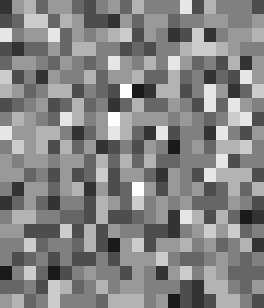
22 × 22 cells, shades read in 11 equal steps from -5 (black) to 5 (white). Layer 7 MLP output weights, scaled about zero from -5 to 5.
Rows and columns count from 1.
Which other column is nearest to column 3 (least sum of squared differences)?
16
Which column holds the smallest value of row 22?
15
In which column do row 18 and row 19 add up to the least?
10
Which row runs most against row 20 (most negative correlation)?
3
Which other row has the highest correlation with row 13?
8
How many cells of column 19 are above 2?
2
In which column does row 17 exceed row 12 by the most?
20
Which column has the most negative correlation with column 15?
19
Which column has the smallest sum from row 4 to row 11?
13
